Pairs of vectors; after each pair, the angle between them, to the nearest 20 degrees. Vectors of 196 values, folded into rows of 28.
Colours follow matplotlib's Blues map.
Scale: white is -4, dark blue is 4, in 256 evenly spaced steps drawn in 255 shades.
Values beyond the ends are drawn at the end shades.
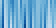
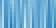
160 degrees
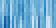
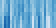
20 degrees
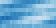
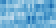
140 degrees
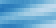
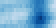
100 degrees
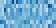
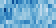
40 degrees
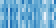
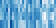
40 degrees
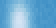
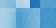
80 degrees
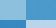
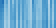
100 degrees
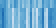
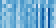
80 degrees
